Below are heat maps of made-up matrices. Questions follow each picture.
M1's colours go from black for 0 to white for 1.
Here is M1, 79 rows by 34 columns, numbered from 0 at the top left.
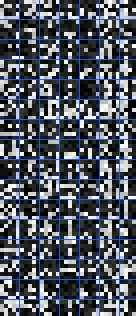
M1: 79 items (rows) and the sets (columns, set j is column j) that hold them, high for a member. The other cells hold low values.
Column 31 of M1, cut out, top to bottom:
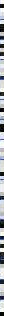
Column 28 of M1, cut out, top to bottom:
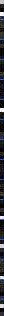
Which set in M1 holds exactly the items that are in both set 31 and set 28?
9
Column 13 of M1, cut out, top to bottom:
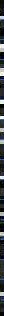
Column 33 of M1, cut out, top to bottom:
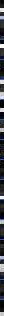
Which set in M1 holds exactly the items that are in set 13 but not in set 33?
21
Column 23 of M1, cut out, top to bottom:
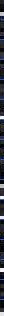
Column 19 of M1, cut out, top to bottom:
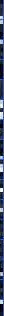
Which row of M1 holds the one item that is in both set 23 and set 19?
29
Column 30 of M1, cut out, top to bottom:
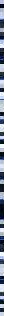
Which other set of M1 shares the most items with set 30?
26
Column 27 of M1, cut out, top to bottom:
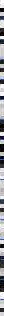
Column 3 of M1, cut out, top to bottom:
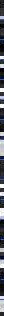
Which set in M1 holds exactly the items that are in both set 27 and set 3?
5
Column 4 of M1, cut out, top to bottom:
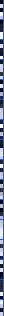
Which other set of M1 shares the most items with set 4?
17
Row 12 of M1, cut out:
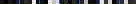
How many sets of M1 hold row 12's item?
8
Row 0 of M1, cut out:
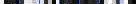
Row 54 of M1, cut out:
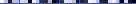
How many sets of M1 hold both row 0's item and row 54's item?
8
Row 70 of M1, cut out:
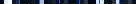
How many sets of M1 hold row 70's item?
6
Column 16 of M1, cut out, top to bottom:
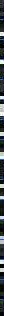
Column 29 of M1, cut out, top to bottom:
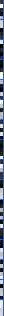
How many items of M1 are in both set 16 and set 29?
6
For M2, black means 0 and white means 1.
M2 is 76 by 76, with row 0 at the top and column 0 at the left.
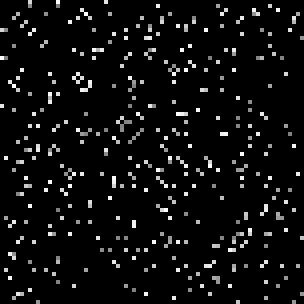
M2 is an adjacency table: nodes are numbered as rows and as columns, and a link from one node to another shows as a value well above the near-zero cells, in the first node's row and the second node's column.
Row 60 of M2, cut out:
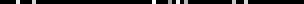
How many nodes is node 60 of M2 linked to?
8
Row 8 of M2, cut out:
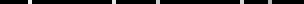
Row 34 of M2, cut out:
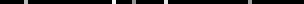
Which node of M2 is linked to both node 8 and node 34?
node 28
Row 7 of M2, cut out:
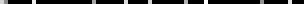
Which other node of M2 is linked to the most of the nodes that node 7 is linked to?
node 14
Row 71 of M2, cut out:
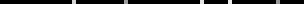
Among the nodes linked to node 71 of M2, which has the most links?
node 31
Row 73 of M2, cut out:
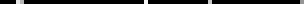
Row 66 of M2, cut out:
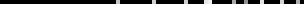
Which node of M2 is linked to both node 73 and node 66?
node 52
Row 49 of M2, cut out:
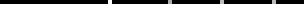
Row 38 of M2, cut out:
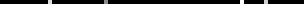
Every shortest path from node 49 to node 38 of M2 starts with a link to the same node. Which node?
node 42
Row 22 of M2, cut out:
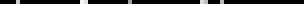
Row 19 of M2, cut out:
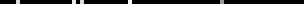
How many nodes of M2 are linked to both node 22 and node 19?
4
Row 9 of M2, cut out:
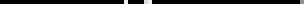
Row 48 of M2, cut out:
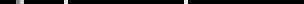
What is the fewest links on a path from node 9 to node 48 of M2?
4
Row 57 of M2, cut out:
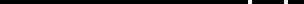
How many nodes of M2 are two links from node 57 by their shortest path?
9
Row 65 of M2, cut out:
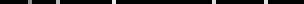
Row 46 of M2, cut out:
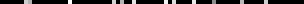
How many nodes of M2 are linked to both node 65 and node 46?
4
